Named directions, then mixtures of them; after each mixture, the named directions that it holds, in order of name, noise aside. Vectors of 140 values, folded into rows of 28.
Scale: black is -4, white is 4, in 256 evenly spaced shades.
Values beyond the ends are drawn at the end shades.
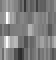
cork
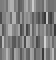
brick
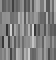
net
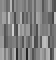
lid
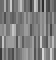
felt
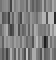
brick, lid, net.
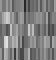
cork, net.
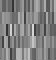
net.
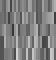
lid.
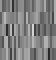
net.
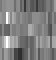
cork.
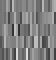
lid.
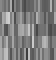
cork, lid, net.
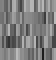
brick, cork, felt.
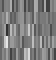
cork, felt, net.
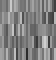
brick, lid.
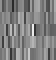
net.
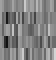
cork, lid, net.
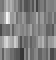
cork.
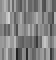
cork, lid.
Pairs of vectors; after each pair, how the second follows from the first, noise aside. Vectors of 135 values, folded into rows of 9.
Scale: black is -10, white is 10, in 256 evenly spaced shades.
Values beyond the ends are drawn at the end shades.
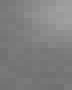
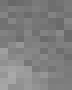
reversed.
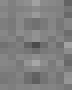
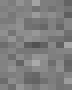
copied.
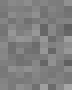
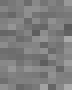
sign-scrambled.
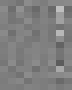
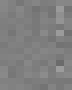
shrunk.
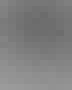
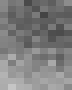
scaled up.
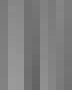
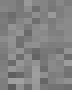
sign-scrambled.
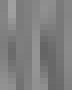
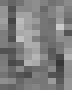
wrapped around, negated, scaled up.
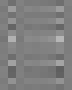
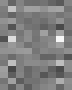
scaled up.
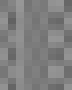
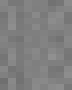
negated, shrunk.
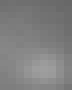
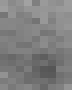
negated.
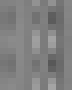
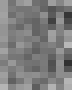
wrapped around, negated, scaled up.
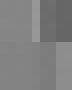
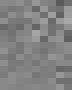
sign-scrambled.
